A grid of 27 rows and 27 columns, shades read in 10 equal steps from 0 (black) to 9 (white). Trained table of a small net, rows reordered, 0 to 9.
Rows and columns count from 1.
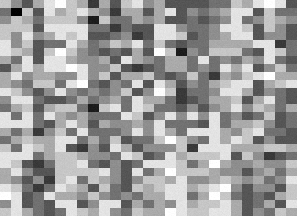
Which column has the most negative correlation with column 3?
27
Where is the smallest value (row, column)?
2, 2
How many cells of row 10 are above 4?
21
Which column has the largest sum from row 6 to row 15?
25
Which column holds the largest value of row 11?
8
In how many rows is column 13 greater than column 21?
11
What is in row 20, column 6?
7
